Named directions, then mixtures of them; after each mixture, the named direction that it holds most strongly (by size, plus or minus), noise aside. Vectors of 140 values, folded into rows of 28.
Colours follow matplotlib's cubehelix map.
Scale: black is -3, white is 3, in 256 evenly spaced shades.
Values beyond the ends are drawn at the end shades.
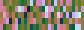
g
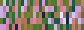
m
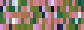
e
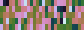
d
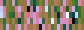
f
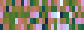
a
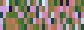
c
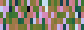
c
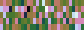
g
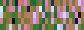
e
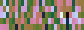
m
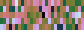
e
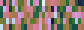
e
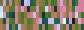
m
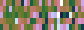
a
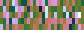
e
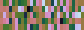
g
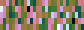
f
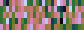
d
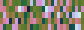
g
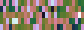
e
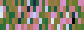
f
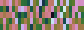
c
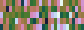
a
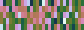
d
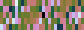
e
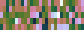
a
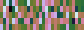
e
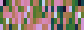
d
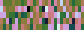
g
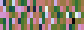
f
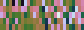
m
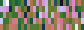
c
